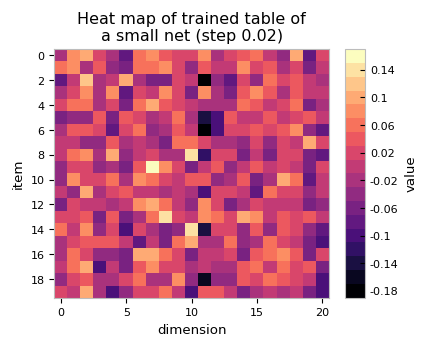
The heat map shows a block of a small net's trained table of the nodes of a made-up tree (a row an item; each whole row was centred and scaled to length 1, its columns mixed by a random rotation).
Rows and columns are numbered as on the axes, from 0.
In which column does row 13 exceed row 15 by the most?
8
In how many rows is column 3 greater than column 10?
9
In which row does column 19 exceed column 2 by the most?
7
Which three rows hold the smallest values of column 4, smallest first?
19, 6, 5
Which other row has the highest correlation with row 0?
4
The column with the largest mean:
2
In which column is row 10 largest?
17
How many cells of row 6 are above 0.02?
7
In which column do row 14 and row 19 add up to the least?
20
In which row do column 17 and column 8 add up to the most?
13
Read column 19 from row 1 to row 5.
-0.06 0 0 -0.06 0.04
